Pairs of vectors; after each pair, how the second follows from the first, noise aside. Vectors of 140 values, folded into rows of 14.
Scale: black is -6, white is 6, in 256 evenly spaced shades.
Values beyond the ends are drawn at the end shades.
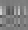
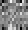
wrapped around, negated, scaled up.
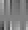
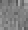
reversed, negated, shrunk.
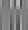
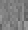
wrapped around, shrunk.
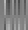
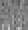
reversed, negated, partly zeroed.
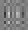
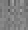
wrapped around, shrunk.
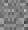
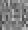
sign-scrambled.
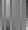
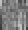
reversed.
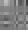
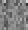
sign-scrambled.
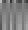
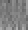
reversed, negated, shrunk.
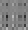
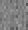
wrapped around, shrunk.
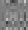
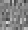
sign-scrambled.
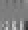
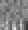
copied.
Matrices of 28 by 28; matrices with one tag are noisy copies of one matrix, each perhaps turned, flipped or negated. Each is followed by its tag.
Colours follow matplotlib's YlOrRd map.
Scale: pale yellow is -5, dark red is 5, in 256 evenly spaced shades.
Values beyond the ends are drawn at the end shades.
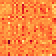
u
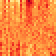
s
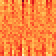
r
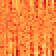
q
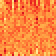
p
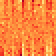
r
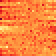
s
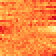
s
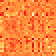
u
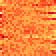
p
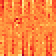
r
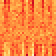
r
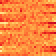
r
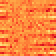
q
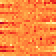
r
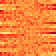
r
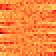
r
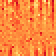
q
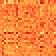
u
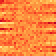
r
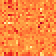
u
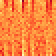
r
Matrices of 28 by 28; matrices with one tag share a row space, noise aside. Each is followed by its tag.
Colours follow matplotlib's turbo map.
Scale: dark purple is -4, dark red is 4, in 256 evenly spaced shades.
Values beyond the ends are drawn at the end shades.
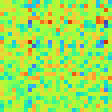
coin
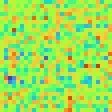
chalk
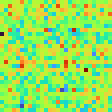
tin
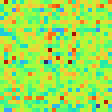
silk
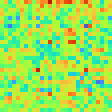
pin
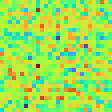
pin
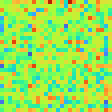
coin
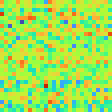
tin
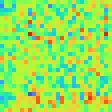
coin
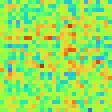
pin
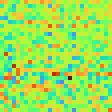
silk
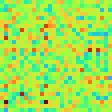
chalk
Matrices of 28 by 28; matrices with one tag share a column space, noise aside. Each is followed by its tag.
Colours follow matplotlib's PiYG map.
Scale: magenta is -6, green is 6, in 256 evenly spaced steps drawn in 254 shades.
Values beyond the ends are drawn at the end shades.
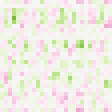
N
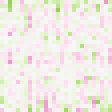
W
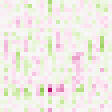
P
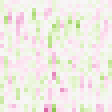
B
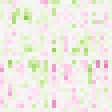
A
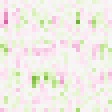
N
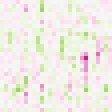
P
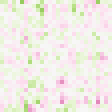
W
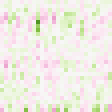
B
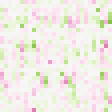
N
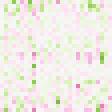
W
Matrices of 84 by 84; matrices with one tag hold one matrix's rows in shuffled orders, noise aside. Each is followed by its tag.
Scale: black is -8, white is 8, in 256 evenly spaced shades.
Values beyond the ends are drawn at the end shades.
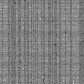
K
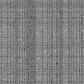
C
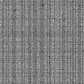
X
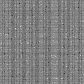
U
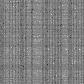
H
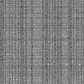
H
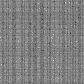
X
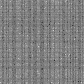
X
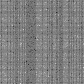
C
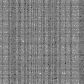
K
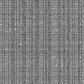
U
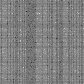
C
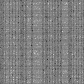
H
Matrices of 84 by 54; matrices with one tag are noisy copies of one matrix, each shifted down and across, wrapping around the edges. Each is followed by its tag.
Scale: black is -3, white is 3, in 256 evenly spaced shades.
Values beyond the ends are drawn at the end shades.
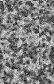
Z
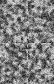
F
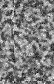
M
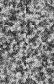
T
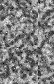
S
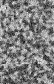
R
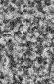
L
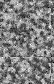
F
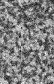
R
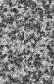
Z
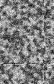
F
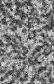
S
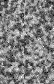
T
